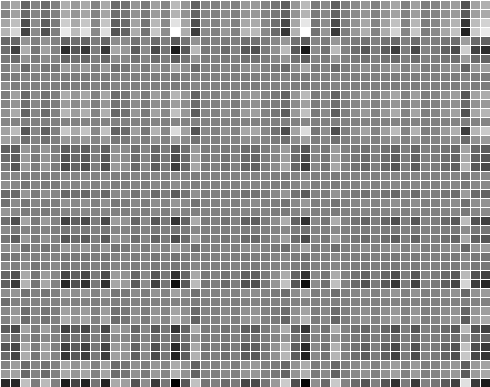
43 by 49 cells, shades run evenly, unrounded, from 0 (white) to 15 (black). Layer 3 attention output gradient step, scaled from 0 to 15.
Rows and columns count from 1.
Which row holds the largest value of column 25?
43
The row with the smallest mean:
4
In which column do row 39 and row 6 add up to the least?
47
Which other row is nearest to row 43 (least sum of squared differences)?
32
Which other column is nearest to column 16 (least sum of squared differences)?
42
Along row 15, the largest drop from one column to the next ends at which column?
48
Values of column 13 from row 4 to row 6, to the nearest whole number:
9 7 6
